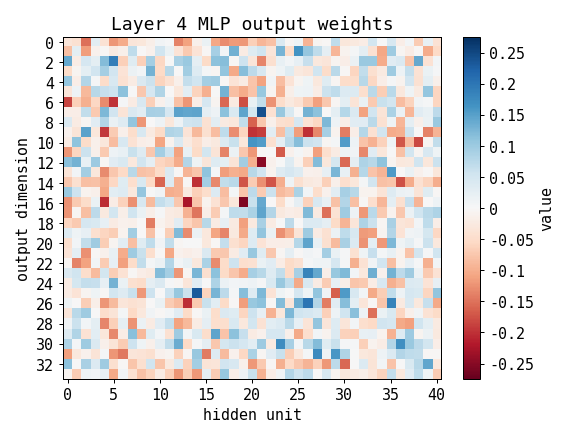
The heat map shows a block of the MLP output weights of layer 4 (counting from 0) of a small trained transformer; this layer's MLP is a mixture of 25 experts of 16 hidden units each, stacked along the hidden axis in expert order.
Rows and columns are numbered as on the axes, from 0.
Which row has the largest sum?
7
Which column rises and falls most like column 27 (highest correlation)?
23
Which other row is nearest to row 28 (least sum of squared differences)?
27
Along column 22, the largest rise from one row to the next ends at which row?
15
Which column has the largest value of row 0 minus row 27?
33
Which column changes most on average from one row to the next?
21
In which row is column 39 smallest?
9
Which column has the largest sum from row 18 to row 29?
26
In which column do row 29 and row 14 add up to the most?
18
